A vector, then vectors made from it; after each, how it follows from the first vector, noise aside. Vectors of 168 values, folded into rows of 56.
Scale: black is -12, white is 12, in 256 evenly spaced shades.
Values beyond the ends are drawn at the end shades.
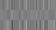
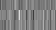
wrapped around, negated, scaled up.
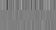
wrapped around, partly zeroed.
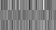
reversed, negated, scaled up.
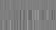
wrapped around, partly zeroed.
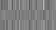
reversed, negated.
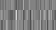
wrapped around, negated, scaled up.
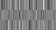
reversed, negated, scaled up.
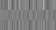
reversed, negated.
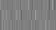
wrapped around, partly zeroed.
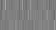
wrapped around, partly zeroed.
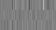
reversed, negated, partly zeroed.
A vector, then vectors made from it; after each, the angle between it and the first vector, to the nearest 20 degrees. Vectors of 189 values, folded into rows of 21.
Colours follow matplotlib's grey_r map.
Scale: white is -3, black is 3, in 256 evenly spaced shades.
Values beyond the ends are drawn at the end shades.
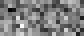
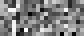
120 degrees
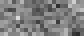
60 degrees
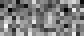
40 degrees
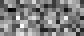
20 degrees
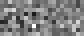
120 degrees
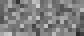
60 degrees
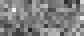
120 degrees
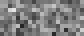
160 degrees
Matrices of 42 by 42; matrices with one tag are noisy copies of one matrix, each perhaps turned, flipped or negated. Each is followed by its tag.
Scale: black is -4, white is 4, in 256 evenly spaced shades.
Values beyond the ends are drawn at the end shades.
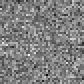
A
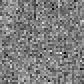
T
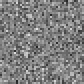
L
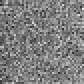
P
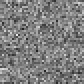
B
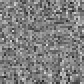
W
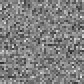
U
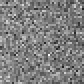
P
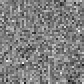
T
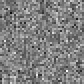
B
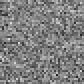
B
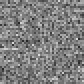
T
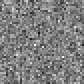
U
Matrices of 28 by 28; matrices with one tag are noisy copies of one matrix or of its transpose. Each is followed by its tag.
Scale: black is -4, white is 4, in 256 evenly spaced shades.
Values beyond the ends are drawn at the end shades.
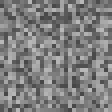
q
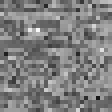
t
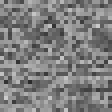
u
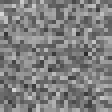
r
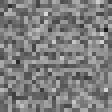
q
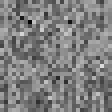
u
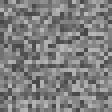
q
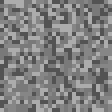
r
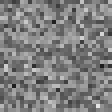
r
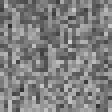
t
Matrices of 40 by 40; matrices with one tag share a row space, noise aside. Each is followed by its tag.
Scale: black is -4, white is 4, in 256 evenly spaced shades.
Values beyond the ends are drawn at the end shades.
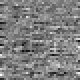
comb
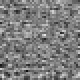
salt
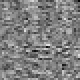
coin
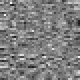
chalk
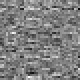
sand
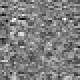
chalk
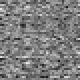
salt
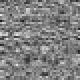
salt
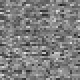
salt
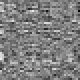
sand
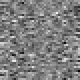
chalk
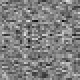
coin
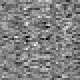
coin
